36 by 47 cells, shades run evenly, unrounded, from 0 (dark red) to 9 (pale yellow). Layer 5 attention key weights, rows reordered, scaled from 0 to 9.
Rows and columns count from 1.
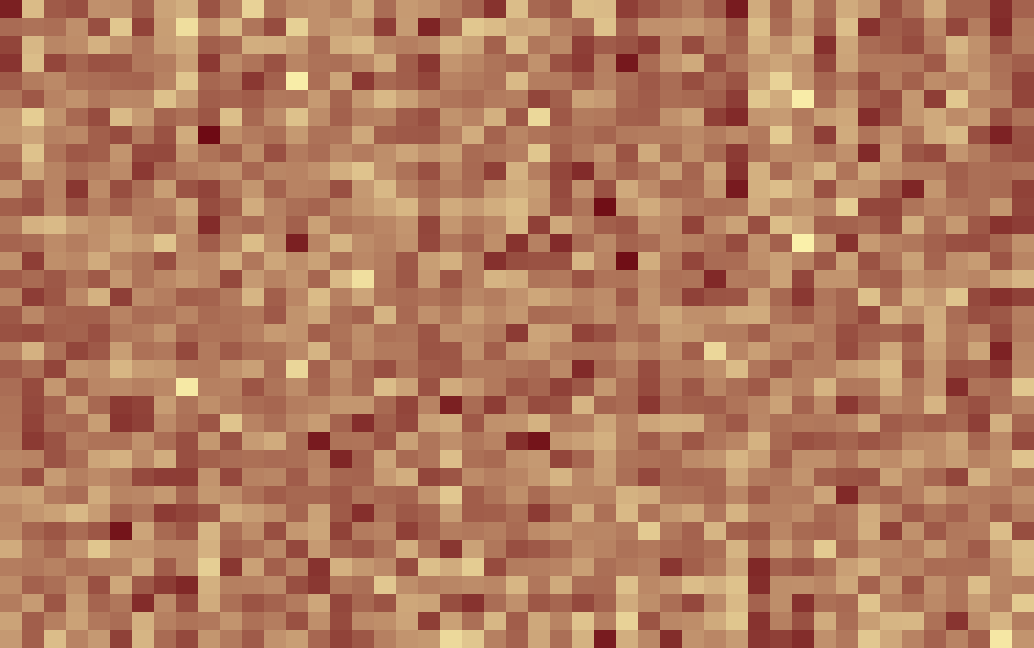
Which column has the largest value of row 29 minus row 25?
15
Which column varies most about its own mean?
34
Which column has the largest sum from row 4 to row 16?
36
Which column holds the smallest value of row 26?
16
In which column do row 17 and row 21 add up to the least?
46
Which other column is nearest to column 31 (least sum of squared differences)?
11
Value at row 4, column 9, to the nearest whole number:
6
